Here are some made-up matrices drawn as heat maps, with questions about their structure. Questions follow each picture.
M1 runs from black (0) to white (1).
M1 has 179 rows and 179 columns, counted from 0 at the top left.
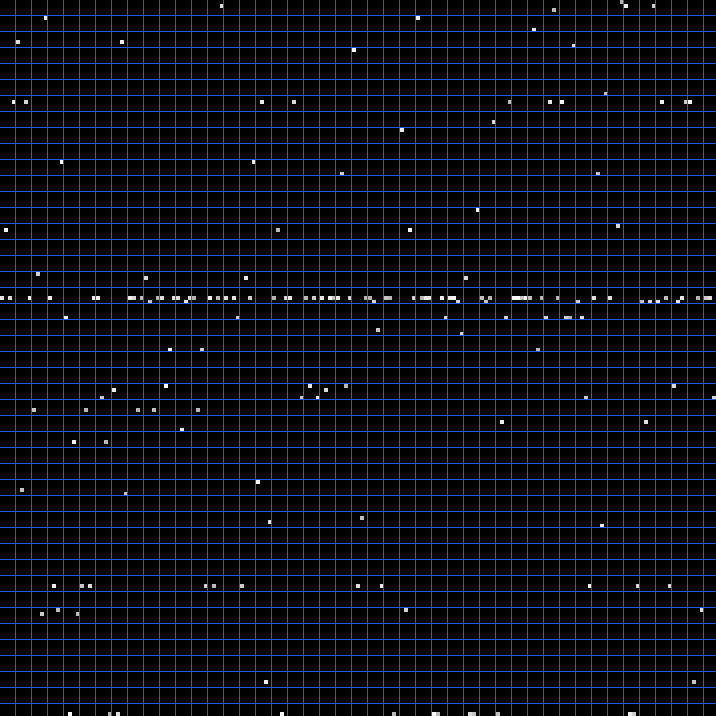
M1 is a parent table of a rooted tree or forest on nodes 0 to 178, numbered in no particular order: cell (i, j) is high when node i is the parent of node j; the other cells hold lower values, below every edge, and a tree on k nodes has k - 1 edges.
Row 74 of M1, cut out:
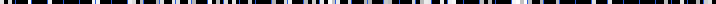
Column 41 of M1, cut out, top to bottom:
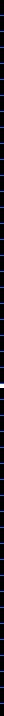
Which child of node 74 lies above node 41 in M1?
96
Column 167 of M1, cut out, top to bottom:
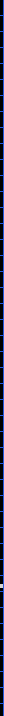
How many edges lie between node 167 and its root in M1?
2
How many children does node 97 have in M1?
2
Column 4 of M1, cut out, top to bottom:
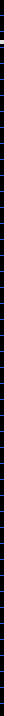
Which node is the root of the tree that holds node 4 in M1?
153
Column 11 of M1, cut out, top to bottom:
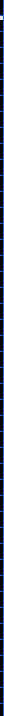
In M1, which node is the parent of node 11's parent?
10
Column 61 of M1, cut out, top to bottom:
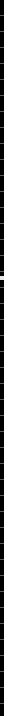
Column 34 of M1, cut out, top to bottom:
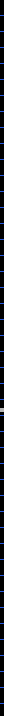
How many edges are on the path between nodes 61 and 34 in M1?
4
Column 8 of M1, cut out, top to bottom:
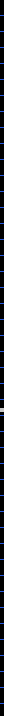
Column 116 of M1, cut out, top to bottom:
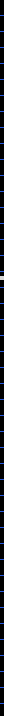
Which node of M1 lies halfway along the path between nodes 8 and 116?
57
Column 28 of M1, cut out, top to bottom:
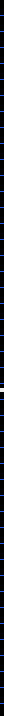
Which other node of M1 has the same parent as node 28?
81
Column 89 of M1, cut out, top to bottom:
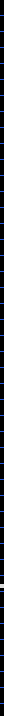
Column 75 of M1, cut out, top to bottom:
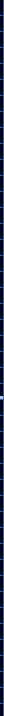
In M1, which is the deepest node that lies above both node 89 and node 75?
99
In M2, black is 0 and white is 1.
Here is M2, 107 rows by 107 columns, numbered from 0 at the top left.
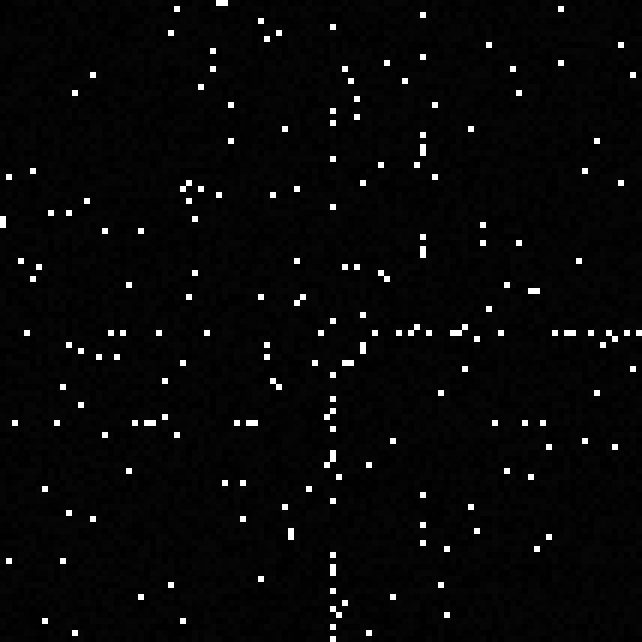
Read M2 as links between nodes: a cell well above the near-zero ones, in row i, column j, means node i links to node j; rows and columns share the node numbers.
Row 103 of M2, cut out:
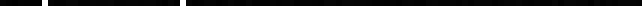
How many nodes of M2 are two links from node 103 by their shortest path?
3
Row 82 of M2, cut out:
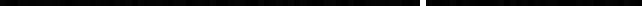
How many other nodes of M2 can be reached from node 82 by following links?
11
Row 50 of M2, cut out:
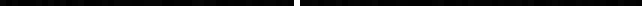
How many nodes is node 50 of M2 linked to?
1
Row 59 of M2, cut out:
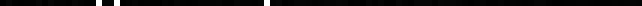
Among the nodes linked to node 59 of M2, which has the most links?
node 44
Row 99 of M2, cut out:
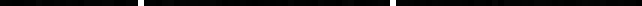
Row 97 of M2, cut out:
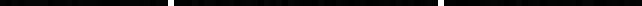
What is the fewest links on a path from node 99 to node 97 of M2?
3
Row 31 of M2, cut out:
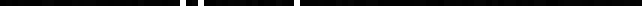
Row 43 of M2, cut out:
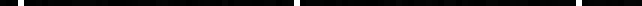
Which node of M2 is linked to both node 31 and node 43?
node 49
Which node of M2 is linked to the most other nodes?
node 55
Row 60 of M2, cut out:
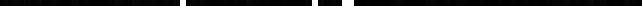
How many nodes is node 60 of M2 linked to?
4
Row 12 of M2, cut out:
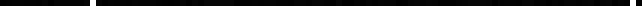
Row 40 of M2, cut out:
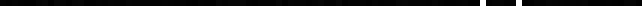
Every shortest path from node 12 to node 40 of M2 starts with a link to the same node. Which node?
node 15
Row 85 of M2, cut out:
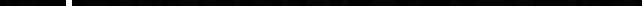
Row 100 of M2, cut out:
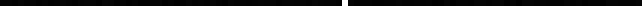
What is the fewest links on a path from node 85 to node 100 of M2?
3
